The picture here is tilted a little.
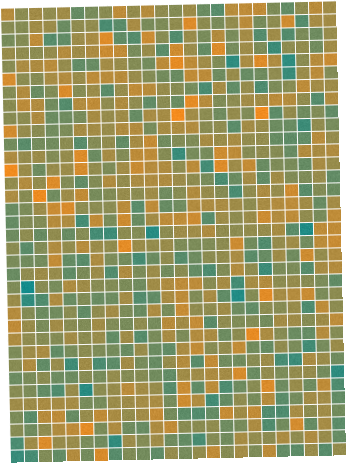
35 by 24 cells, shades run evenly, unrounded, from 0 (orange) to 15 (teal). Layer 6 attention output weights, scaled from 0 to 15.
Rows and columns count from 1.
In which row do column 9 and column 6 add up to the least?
19
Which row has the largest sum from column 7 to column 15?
34
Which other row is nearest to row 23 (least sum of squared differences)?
22
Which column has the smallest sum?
14
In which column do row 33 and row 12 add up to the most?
13
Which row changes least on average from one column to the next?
29
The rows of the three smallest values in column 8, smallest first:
3, 4, 6
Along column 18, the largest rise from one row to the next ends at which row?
27
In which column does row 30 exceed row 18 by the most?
24
